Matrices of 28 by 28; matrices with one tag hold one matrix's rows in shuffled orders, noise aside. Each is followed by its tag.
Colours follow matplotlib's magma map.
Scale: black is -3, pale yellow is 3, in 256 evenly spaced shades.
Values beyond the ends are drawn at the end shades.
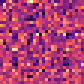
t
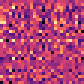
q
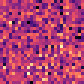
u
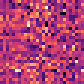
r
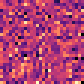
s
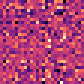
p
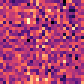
r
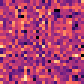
s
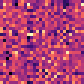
t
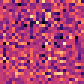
p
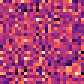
s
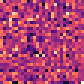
t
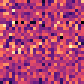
q
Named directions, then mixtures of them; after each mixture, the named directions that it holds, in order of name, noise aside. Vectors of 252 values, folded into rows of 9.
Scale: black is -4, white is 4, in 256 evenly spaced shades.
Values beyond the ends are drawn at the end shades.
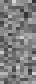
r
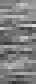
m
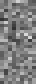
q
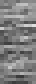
m.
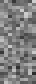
r.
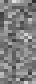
q, r.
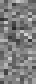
q.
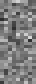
q.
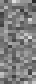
q, r.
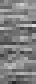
m.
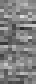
m, q.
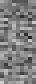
m, q.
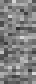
m, r.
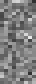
q, r.
